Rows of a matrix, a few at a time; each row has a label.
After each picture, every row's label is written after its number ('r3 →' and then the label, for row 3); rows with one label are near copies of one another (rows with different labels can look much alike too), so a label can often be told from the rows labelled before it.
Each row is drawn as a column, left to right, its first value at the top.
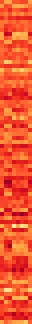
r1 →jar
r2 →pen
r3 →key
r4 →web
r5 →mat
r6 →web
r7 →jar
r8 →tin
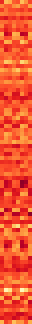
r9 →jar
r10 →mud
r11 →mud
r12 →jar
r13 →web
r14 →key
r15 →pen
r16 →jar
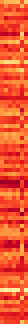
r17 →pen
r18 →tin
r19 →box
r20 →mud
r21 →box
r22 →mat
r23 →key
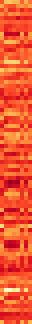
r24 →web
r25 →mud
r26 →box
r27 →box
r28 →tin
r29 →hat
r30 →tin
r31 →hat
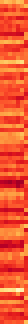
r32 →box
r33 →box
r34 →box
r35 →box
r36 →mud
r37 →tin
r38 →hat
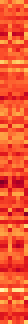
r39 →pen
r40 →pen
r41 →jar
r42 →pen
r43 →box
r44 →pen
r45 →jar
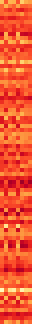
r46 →mud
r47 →web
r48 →key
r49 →mud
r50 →web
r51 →box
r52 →key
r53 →pen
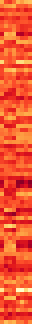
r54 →key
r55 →jar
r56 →web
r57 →mat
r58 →key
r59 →pen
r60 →box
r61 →key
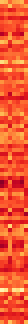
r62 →key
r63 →box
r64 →hat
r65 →key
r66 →mud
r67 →tin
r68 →jar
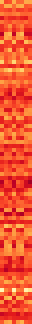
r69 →mud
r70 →web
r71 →mat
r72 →mud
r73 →web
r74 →mat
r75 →mud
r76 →pen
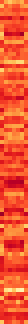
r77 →mat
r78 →mud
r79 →tin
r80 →key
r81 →pen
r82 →tin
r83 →web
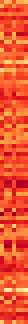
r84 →mat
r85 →box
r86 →box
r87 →jar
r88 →key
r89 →key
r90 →mud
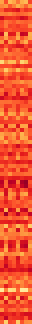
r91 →tin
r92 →jar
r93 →box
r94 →tin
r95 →hat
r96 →tin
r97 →key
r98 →web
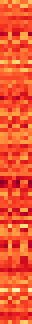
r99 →pen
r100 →box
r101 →web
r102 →mud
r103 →pen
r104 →hat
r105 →hat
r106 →key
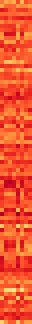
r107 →hat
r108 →key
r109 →pen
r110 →mud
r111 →jar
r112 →tin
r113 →web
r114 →mat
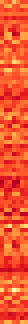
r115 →pen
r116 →mat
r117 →web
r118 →mud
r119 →pen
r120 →jar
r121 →web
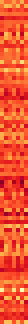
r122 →tin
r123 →mat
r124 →hat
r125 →tin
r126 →mat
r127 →pen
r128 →jar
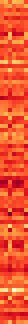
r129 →pen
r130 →tin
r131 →web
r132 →mud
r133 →key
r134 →key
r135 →web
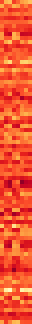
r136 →web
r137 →mud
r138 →key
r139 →web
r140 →hat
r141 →pen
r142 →tin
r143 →mud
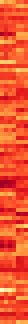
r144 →key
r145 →pen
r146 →key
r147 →tin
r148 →mat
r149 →mat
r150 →web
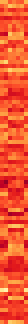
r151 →key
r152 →tin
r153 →mat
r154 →hat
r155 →jar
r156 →mat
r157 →box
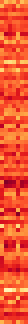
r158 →hat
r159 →key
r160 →pen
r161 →box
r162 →web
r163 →key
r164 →tin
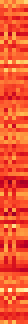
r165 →key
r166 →mat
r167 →pen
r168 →hat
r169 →tin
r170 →box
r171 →box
